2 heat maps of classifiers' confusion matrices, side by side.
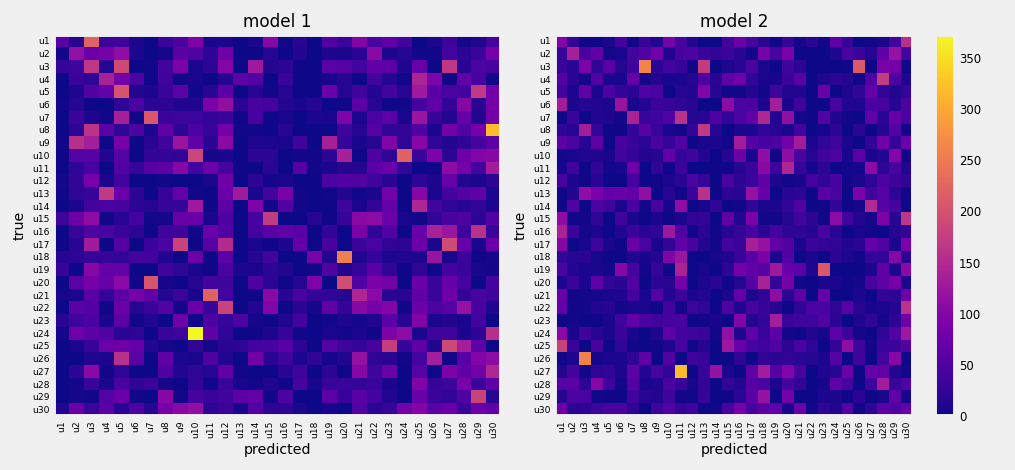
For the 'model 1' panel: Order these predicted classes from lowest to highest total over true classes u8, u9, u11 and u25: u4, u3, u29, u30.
u4, u29, u3, u30
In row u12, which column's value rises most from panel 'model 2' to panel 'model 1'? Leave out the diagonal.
u3
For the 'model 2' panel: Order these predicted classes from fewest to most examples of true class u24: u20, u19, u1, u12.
u20, u12, u19, u1
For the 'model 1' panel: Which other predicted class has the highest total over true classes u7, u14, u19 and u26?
u5
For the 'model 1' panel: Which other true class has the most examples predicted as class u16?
u13
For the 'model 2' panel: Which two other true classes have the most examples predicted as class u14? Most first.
u27, u7
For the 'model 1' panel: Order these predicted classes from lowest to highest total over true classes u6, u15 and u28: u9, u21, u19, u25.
u19, u9, u25, u21
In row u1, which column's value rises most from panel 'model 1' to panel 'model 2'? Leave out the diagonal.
u30
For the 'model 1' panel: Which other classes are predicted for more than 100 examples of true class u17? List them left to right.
u3, u9, u12, u27
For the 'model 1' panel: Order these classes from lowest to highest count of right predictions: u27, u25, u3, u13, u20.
u25, u27, u13, u3, u20
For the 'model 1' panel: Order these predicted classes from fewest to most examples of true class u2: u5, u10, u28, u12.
u28, u10, u12, u5
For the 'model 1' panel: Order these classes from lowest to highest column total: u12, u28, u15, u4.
u15, u4, u28, u12
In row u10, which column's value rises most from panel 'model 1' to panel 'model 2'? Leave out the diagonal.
u18
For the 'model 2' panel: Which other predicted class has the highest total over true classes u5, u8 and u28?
u13
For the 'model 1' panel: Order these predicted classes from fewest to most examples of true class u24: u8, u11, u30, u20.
u20, u8, u11, u30
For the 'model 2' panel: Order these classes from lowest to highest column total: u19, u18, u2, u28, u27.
u2, u27, u19, u28, u18
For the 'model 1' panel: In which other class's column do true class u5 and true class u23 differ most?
u29
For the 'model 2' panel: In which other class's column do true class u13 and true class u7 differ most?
u11
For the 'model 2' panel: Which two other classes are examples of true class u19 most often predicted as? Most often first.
u23, u11
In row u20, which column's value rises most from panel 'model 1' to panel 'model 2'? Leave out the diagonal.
u29
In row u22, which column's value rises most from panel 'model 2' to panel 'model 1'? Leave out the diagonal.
u12
